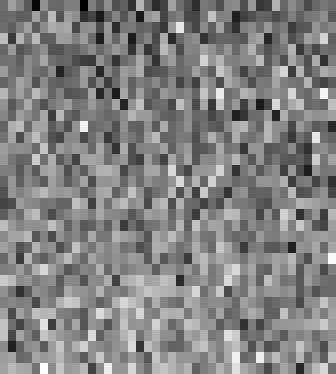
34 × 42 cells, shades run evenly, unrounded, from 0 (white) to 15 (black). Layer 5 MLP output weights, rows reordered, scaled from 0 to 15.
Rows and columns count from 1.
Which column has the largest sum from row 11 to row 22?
39
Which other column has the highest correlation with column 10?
20
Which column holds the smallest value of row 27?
25
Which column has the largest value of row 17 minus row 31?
12
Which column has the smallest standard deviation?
4
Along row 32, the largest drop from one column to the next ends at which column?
19
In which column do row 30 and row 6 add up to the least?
6
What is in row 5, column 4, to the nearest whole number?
9
